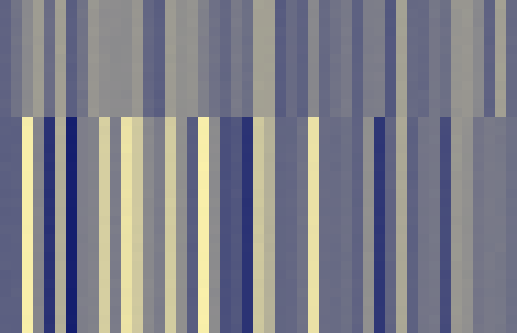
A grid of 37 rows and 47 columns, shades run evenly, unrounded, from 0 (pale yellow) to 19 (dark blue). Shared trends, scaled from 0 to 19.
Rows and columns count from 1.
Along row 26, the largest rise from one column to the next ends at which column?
7
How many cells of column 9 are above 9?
24
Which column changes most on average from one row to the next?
19
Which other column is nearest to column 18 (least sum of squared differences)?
22
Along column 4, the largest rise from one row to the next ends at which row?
14
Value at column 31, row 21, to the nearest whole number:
12
